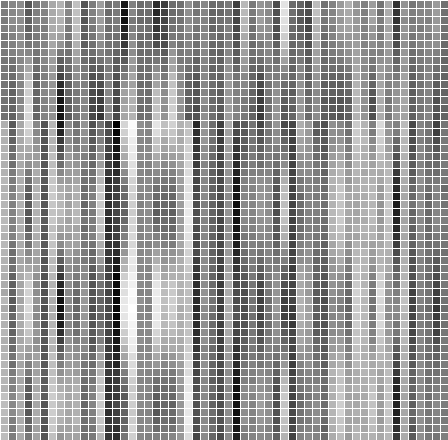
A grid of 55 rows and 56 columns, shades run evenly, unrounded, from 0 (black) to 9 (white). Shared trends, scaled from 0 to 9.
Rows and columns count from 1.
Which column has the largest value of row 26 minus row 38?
8
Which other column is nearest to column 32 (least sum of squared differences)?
56
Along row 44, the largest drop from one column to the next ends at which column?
25
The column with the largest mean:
17
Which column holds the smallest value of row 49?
30
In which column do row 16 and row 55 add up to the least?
15
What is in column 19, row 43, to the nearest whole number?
5
